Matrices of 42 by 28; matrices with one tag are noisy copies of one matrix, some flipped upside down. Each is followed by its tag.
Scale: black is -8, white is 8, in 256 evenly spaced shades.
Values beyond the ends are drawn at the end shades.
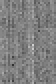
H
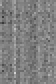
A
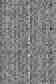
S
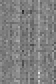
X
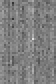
H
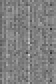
S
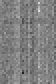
X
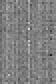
S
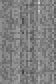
X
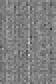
S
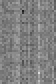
X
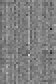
S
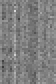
A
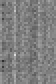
A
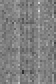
X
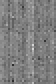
H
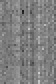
X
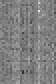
X
